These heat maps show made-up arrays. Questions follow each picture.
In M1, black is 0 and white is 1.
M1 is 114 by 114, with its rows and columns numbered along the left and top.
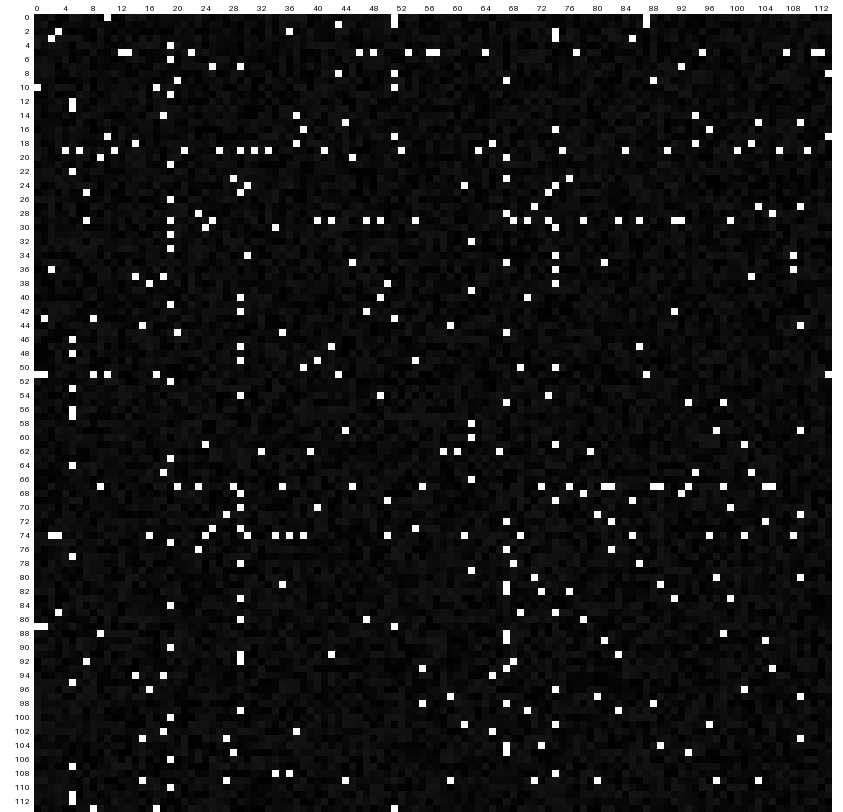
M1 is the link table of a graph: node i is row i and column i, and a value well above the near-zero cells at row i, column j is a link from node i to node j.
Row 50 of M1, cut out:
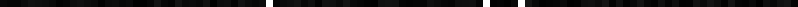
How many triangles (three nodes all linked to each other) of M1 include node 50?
2
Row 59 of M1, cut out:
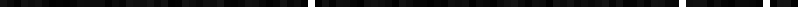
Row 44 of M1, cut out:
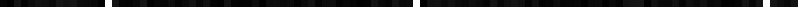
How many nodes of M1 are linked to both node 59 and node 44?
1
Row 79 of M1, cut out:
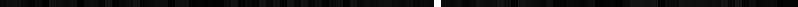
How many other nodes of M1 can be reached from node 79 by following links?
6
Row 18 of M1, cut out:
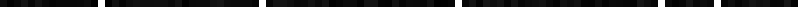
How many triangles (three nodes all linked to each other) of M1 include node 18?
5
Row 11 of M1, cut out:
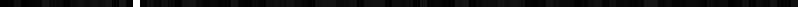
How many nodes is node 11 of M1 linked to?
1
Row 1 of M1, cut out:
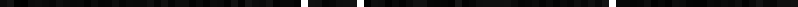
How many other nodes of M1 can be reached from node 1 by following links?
8
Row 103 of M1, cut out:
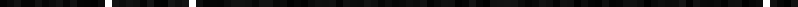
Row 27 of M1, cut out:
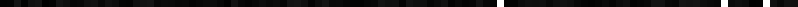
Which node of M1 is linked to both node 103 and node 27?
node 109
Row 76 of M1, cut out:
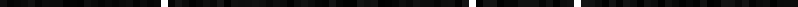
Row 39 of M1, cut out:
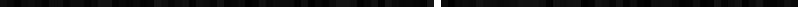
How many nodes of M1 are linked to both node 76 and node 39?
0
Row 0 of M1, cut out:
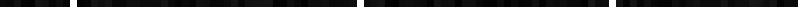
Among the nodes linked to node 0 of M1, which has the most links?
node 51
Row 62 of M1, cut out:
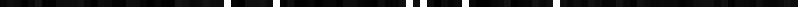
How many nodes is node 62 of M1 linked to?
6
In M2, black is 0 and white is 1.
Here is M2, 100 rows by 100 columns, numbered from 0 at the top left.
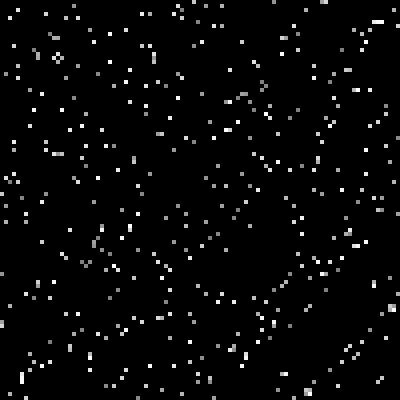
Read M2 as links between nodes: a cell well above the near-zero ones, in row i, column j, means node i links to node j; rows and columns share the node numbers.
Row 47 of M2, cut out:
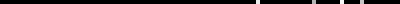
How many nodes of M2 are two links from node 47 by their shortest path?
6
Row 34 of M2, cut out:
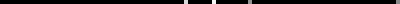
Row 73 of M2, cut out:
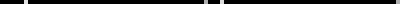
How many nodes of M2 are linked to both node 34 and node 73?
1
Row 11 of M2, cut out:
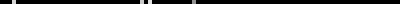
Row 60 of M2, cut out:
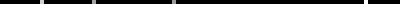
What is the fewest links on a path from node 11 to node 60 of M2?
3
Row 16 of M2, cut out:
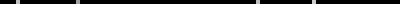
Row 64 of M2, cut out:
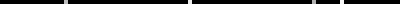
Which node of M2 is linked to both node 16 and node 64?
node 78
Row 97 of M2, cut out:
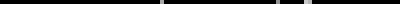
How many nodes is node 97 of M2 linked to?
4
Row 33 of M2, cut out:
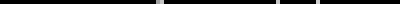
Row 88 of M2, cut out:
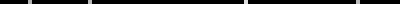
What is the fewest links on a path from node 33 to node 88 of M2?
4
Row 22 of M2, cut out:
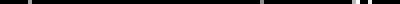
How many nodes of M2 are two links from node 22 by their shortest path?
7
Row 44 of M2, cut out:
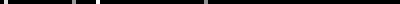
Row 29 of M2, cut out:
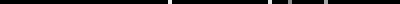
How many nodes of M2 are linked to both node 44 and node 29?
0
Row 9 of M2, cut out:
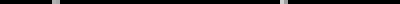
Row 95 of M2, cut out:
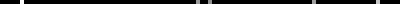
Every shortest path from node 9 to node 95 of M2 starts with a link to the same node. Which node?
node 71
